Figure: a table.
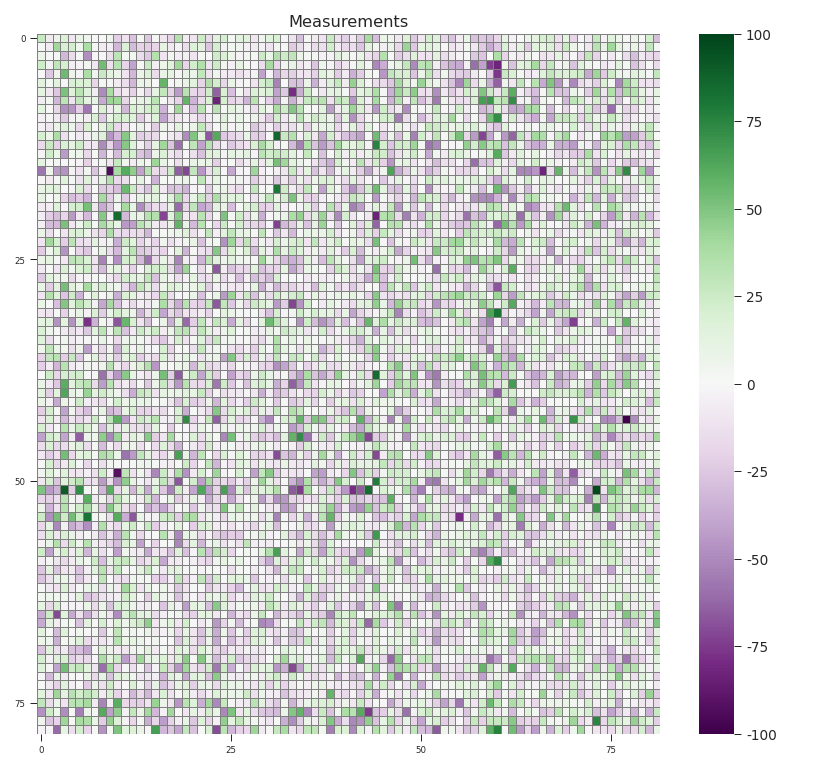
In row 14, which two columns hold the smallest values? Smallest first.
57, 46
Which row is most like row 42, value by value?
24
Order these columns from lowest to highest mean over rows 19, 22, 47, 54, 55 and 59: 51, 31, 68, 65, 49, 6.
31, 65, 49, 51, 68, 6
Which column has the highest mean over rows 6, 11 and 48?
44
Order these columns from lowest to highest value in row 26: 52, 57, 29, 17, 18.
52, 18, 29, 17, 57
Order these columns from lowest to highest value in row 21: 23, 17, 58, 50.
23, 50, 17, 58
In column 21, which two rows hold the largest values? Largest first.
51, 70
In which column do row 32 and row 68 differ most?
10
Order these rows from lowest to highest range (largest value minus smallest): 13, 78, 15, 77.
13, 77, 78, 15
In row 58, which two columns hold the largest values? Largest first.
31, 43
